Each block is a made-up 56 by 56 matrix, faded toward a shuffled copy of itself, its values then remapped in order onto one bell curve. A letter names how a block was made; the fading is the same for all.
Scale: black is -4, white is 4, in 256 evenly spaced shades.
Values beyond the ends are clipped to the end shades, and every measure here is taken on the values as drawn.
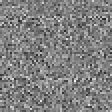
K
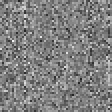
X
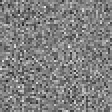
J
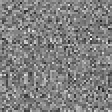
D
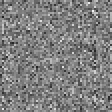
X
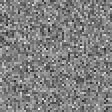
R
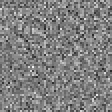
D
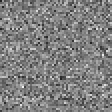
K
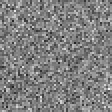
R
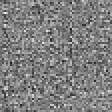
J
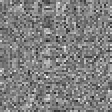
D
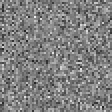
X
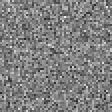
R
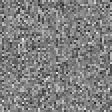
X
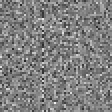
X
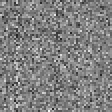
X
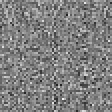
D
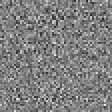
D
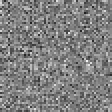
J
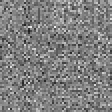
D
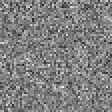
K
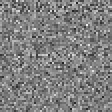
K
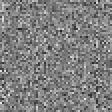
X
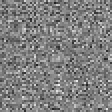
D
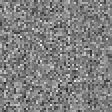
X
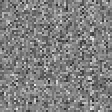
X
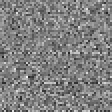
K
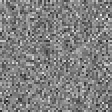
D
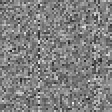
X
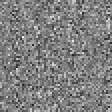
X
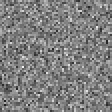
R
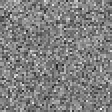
R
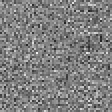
D
